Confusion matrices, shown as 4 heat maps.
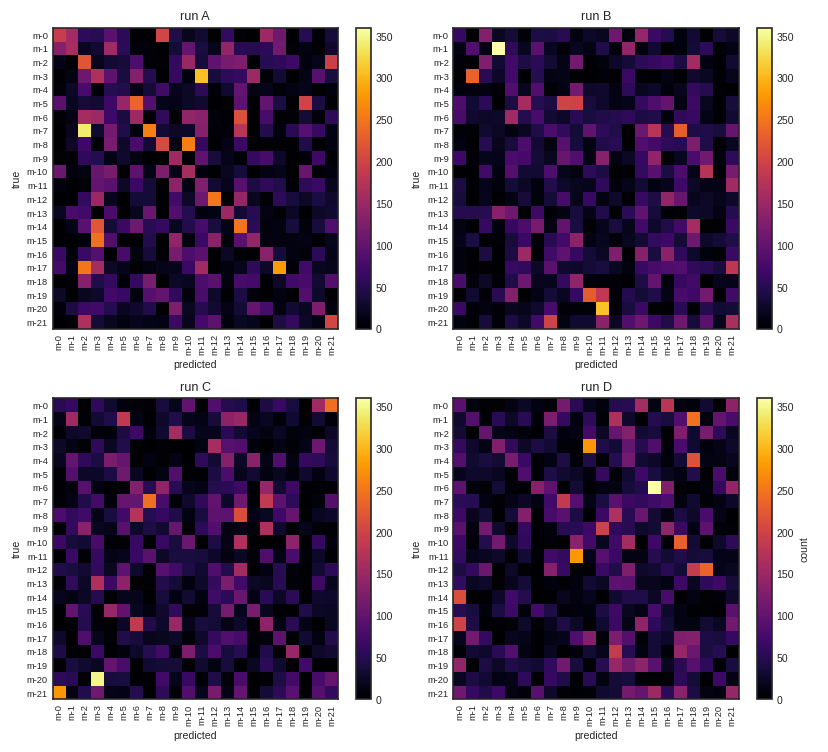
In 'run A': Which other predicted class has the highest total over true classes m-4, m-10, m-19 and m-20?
m-8
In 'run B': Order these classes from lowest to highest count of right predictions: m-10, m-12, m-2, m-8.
m-12, m-10, m-8, m-2
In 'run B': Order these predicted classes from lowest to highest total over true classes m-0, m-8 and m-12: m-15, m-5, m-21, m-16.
m-21, m-5, m-15, m-16
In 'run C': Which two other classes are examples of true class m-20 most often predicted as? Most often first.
m-3, m-21
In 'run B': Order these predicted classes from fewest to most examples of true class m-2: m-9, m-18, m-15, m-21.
m-21, m-15, m-9, m-18
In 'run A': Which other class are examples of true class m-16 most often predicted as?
m-9
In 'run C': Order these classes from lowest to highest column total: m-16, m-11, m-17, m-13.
m-11, m-17, m-16, m-13
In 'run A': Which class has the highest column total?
m-2
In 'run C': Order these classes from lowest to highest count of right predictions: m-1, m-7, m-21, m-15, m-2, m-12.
m-2, m-21, m-12, m-15, m-1, m-7
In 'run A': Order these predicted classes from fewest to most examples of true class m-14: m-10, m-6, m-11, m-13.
m-13, m-10, m-11, m-6
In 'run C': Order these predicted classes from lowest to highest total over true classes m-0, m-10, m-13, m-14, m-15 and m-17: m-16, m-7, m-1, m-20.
m-7, m-16, m-1, m-20
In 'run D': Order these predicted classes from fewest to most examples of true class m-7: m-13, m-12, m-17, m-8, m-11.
m-17, m-11, m-13, m-12, m-8
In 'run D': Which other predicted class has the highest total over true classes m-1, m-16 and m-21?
m-0
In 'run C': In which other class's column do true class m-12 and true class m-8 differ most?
m-6
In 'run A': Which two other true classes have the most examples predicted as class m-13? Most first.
m-1, m-2
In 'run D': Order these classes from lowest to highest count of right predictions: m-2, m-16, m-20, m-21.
m-16, m-20, m-2, m-21
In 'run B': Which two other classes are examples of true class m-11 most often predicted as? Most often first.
m-21, m-17
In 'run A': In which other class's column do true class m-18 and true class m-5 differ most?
m-6
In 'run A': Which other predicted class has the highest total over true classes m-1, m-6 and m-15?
m-3
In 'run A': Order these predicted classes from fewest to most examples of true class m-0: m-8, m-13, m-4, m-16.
m-13, m-4, m-16, m-8
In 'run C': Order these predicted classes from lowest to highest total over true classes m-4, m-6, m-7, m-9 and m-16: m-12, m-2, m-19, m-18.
m-19, m-18, m-12, m-2
